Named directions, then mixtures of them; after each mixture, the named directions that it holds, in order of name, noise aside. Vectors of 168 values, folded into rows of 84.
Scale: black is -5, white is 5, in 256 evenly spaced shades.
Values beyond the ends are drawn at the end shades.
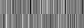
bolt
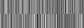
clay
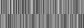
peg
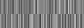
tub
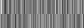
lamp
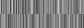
peg.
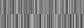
tub.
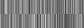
clay.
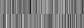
bolt, tub.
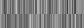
lamp, tub.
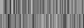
lamp, peg.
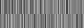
clay, peg, tub.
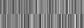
tub.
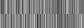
clay.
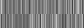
clay, lamp, tub.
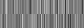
bolt, clay, tub.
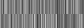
clay.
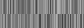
peg, tub.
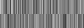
lamp, peg.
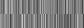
bolt, clay, peg.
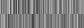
peg.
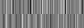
bolt.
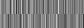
clay, lamp, peg.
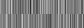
bolt, peg.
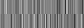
bolt, clay, tub.
